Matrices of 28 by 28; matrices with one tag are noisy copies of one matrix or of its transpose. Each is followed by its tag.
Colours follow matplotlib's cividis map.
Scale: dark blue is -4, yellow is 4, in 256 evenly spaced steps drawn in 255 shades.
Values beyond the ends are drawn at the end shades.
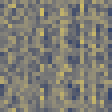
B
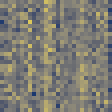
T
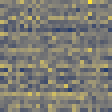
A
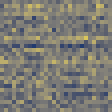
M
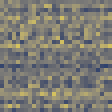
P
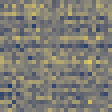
M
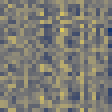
B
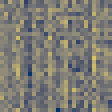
A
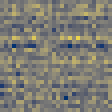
M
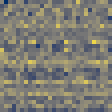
B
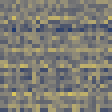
A
